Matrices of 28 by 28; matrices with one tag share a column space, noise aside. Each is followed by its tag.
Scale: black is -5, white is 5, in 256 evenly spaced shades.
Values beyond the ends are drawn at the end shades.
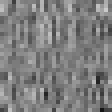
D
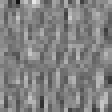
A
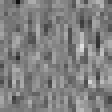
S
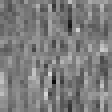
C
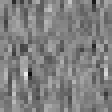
C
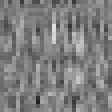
S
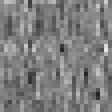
C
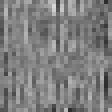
D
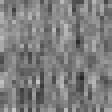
D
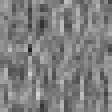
C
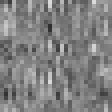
C
